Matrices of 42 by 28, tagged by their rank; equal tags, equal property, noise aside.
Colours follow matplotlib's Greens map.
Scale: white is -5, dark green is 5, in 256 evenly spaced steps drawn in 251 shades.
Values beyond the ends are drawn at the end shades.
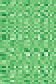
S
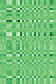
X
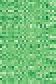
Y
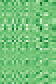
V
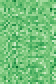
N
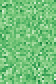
N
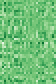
Y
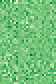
N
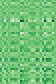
V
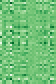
V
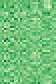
Y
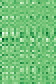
V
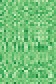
S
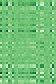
X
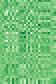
S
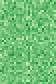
N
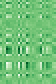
X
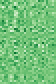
Y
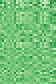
S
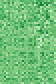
N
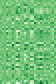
S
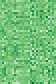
Y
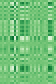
X
